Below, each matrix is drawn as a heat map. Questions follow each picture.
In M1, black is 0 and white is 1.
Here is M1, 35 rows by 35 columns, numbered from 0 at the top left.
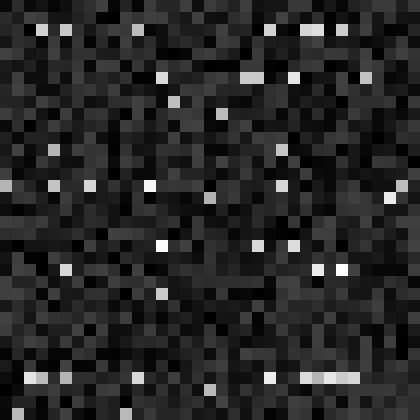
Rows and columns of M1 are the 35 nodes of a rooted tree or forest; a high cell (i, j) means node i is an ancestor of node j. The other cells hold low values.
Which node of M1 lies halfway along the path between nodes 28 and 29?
2
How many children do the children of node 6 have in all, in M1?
2
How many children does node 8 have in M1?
1
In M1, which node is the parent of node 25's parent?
31
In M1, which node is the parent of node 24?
20
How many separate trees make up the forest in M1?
8
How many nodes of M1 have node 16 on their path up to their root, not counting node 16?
2
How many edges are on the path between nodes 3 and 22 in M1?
2
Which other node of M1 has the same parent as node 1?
10
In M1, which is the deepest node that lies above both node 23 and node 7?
15
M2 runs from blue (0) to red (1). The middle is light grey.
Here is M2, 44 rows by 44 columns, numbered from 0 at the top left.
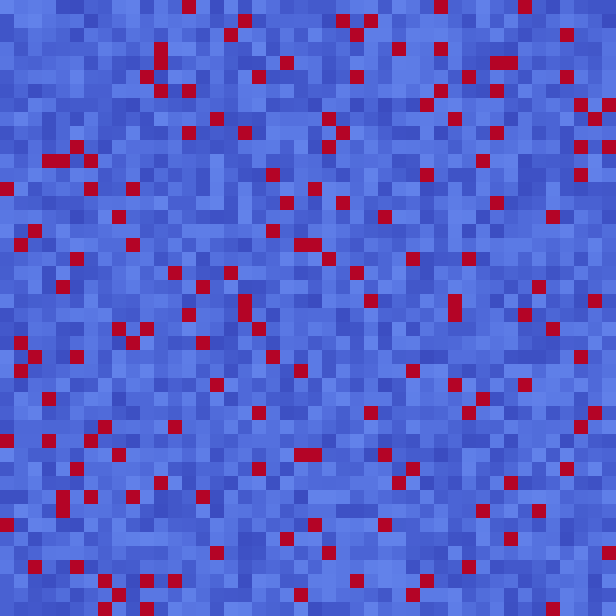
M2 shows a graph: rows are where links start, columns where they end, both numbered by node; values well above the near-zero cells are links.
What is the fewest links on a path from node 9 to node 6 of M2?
2
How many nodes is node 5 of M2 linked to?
5
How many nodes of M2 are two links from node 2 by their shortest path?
4
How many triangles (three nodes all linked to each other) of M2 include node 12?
1
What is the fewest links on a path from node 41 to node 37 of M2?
6
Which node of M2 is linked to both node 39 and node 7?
node 43
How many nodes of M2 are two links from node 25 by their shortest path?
8
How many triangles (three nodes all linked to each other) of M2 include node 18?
2
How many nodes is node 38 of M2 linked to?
2
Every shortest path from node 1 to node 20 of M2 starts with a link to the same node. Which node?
node 24
